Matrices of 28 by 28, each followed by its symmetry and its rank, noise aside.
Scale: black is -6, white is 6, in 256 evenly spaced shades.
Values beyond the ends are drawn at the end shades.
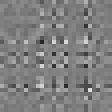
symmetric, rank two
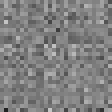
no symmetry, rank three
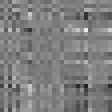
no symmetry, rank two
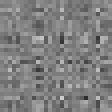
no symmetry, rank two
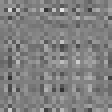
no symmetry, rank two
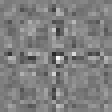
symmetric, rank two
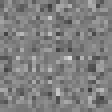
no symmetry, rank three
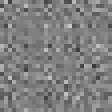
antisymmetric, rank four
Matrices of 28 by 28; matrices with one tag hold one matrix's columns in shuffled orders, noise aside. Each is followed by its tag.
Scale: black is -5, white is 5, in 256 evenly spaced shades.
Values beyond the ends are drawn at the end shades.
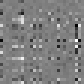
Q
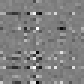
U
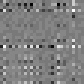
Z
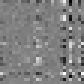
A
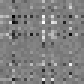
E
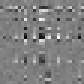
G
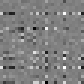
U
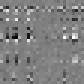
G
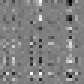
A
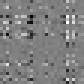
E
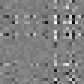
E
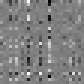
A
